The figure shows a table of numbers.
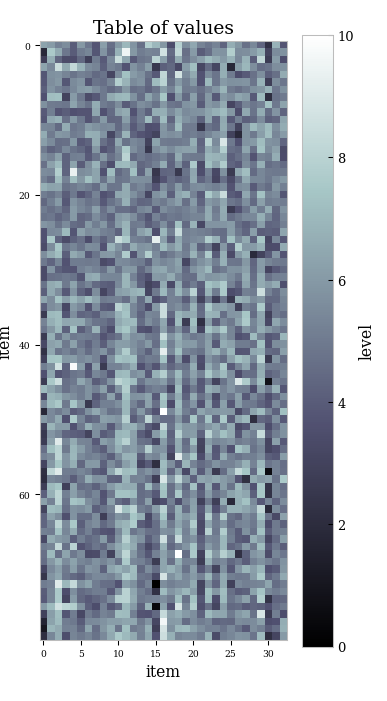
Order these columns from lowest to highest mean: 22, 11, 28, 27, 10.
28, 27, 10, 22, 11
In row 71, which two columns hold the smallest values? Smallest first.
0, 15
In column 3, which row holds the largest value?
75
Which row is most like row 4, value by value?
66
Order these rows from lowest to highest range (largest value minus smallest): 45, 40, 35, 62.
40, 35, 62, 45
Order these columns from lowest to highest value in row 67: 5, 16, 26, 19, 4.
5, 26, 19, 16, 4
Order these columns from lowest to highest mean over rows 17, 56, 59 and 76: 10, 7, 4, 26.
7, 10, 26, 4
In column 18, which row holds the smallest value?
17
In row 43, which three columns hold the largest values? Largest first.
4, 2, 24
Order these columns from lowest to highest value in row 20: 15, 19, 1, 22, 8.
8, 1, 15, 19, 22
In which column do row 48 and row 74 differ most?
29
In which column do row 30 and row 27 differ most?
2
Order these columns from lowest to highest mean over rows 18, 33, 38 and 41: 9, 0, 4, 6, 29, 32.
0, 9, 6, 32, 4, 29
